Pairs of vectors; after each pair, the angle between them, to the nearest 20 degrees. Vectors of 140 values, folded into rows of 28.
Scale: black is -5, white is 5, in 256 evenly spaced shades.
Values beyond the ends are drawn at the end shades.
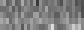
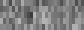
60 degrees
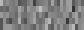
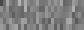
120 degrees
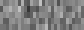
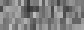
40 degrees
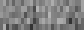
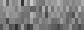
60 degrees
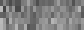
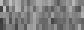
160 degrees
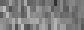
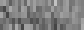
160 degrees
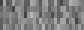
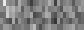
100 degrees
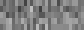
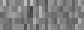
140 degrees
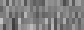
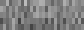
140 degrees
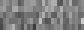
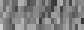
140 degrees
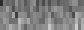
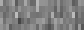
140 degrees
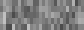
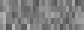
20 degrees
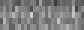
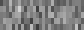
80 degrees
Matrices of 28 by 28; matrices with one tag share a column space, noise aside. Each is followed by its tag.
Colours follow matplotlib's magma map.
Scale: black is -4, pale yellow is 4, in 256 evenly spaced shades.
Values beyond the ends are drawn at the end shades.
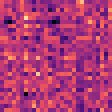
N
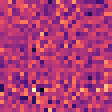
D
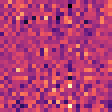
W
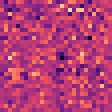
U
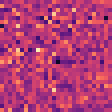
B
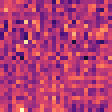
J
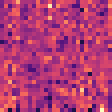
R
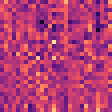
J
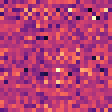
U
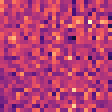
N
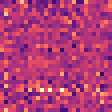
D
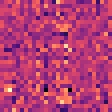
D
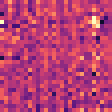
N
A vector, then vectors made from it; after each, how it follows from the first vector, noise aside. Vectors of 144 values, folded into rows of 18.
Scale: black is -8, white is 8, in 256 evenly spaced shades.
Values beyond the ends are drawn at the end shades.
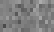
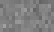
negated, shrunk.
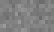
negated, shrunk.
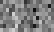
reversed, scaled up.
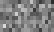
negated, scaled up.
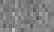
reversed, partly zeroed.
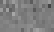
reversed, partly zeroed.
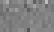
wrapped around, negated, partly zeroed.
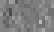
wrapped around, negated, partly zeroed.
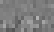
reversed, negated, partly zeroed.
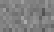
wrapped around, negated, partly zeroed.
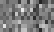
negated, scaled up.
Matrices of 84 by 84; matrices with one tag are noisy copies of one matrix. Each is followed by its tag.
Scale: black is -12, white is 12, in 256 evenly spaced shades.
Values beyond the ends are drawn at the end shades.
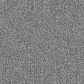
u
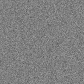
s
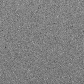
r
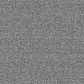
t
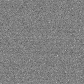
t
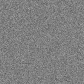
s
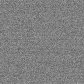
t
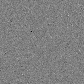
s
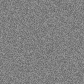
s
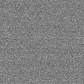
t
